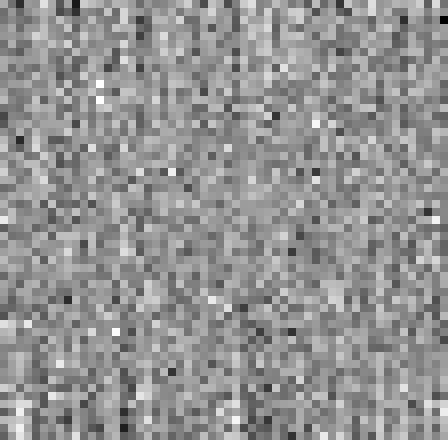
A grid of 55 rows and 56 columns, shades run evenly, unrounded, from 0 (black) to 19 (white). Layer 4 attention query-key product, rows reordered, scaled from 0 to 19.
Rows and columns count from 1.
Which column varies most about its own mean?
16
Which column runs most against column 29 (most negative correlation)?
11
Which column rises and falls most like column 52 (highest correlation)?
47
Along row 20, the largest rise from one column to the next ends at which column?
46
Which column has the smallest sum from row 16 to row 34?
56
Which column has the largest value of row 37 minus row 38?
36
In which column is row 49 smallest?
34
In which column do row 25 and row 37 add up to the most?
48
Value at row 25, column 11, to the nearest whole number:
9
